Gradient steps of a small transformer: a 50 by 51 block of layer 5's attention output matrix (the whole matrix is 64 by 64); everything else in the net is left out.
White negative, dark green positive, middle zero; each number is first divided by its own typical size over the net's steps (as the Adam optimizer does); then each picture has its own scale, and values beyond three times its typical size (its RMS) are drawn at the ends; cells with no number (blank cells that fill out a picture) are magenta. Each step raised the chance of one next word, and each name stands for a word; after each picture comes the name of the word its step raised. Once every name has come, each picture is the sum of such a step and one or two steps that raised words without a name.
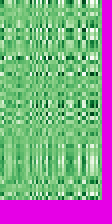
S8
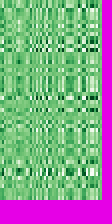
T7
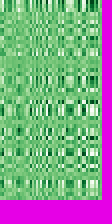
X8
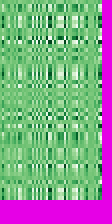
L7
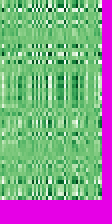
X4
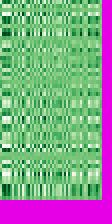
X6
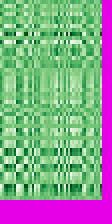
X6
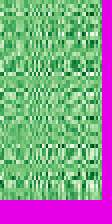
X6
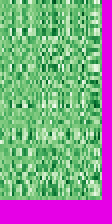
S8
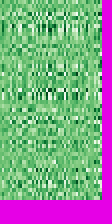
T7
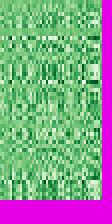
L7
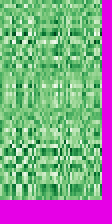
X6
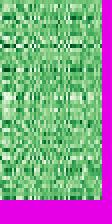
T7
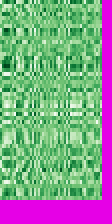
S8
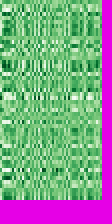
T7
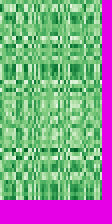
L7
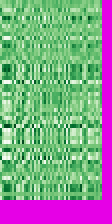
L7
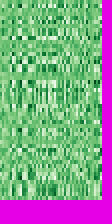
X4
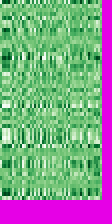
S8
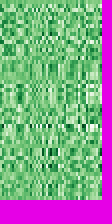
L7
